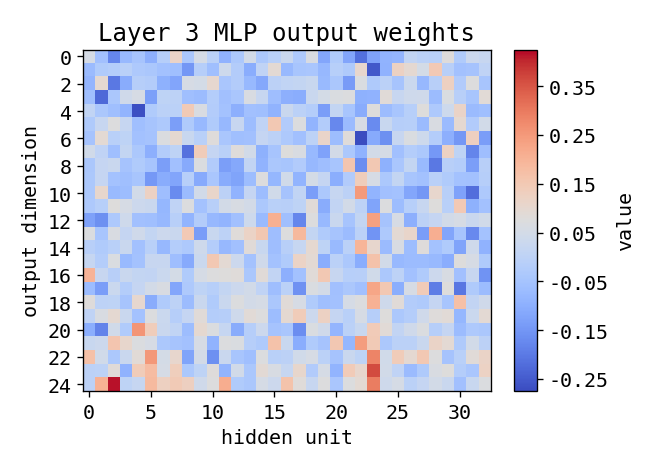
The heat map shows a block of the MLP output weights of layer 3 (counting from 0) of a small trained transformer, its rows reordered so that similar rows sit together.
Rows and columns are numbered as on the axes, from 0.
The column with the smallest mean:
8
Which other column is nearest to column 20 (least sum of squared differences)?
3
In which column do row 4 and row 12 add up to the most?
23
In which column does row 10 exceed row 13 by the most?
22
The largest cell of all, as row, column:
24, 2
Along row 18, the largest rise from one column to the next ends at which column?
30
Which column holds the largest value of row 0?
7
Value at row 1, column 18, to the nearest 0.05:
-0.05
